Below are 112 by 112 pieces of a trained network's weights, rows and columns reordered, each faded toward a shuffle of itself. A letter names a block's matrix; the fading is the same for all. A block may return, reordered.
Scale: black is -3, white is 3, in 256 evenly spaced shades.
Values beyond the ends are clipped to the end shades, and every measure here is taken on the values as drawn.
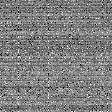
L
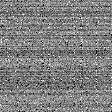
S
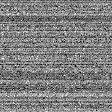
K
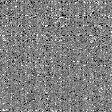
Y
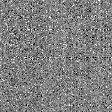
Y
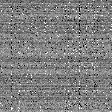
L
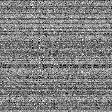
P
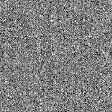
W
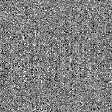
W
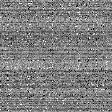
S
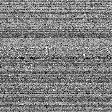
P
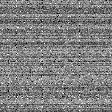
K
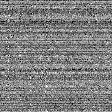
P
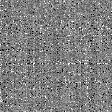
Y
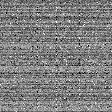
K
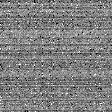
S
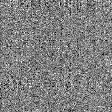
W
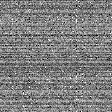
K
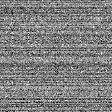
P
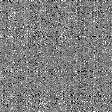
Y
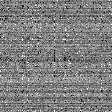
S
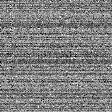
P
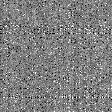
Y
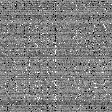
L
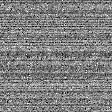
K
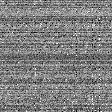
K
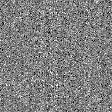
W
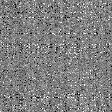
Y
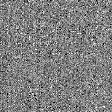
W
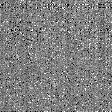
Y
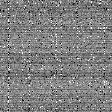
L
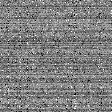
S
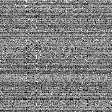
K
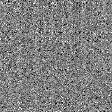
W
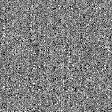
W
